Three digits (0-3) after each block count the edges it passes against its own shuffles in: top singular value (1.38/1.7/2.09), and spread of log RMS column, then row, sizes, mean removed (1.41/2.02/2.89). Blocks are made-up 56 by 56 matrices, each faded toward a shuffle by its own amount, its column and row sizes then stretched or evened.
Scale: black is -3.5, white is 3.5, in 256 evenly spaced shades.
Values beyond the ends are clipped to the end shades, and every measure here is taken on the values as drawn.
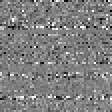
0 1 3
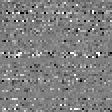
0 0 3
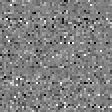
0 0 2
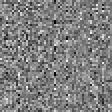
2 2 0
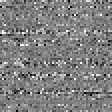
0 0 3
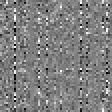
1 3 0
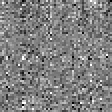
2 2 1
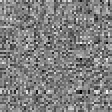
3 1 1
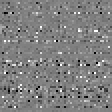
1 1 3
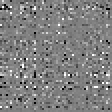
2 2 3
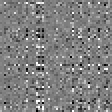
3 3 2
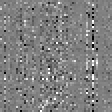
2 3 1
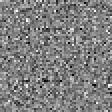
1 1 1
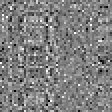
3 2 0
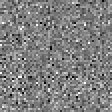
2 1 1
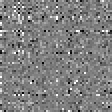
2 2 2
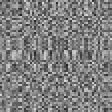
3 2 1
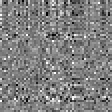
3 1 2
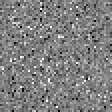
0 1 0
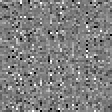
0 2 1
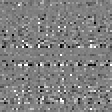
3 1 3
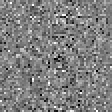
2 1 0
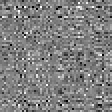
3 1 2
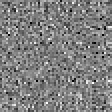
2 0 2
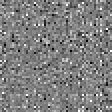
2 2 1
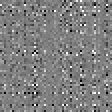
3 3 2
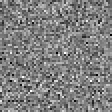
0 0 1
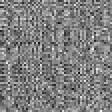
3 1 1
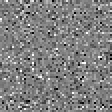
2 1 1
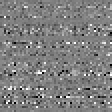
0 1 3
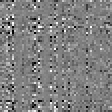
2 3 2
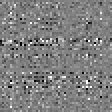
1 2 3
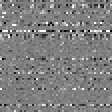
3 0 3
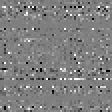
1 1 3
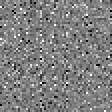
2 1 0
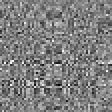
3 0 2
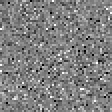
0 0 0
